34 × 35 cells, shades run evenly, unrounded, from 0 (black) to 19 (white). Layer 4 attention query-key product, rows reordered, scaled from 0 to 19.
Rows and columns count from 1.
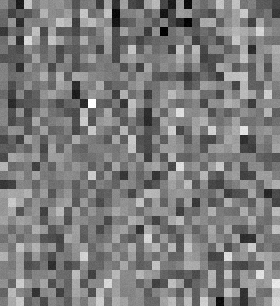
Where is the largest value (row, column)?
12, 12
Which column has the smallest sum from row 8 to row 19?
19
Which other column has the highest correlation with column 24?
3
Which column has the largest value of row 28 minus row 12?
32
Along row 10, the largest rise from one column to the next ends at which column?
31
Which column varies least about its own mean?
9
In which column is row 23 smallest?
25
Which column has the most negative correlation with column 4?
34
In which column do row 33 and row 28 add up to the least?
8
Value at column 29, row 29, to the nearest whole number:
16
